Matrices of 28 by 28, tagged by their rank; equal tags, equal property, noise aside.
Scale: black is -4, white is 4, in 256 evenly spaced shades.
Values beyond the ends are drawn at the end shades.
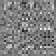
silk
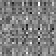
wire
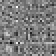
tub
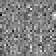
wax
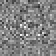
wax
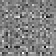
silk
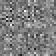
wax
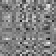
wire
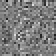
wax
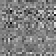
silk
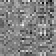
silk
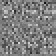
tub
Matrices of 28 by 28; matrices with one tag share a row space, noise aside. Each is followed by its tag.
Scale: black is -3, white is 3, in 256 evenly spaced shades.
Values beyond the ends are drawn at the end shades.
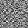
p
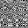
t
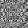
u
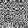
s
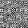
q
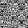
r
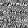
q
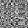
p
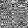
r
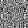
t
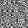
p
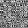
q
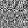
t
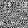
q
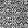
q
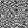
p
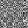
t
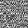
q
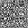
s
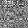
s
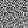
t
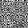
s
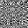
u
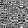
r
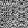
r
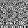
t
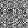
t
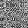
q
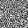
u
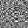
p
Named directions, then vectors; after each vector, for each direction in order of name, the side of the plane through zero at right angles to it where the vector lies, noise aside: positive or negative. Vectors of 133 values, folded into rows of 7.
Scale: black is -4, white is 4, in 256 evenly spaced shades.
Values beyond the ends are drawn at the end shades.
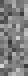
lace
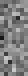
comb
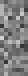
negative, negative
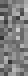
positive, positive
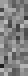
negative, negative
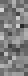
negative, positive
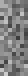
negative, negative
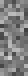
positive, negative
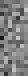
positive, positive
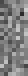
positive, positive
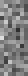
negative, negative
